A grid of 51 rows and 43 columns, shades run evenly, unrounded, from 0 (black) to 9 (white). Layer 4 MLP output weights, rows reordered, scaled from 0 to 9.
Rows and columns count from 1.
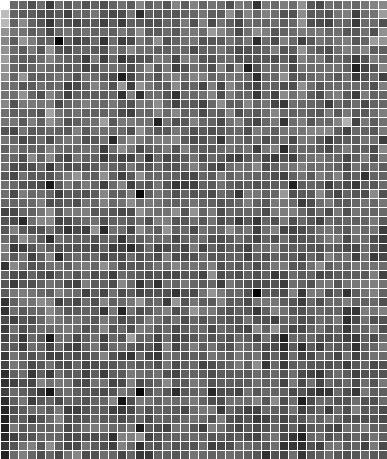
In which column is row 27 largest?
3
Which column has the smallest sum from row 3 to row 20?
40
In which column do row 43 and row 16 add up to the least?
13
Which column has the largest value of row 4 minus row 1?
29
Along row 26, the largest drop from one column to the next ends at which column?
12
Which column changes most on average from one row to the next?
16
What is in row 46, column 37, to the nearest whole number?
2
